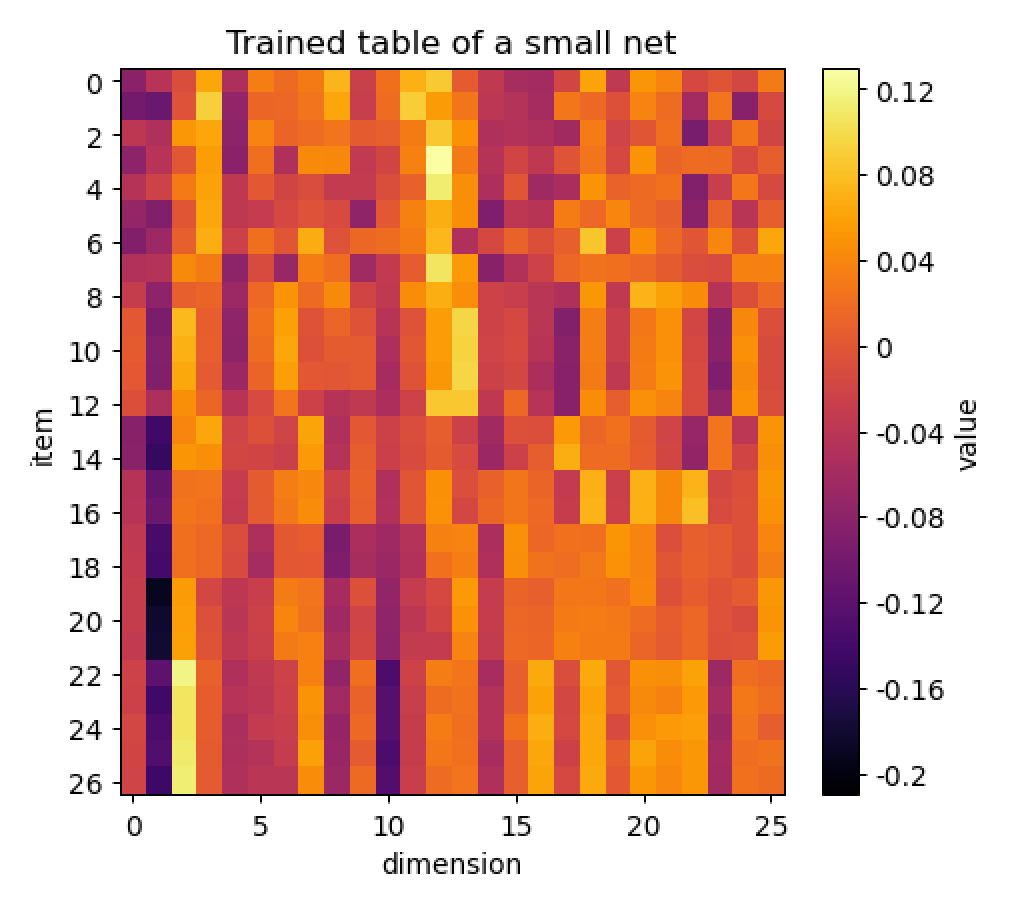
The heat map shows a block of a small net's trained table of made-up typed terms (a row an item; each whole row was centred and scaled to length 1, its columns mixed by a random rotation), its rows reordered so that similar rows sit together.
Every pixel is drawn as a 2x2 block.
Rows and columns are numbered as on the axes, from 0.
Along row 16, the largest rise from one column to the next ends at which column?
2
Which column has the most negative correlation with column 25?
13
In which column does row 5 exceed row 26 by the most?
10
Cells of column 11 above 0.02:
7
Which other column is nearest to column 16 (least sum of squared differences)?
15
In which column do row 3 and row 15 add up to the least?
1
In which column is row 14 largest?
17
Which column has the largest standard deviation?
22
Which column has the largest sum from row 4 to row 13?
12
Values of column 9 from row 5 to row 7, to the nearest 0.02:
-0.08 0.02 -0.06
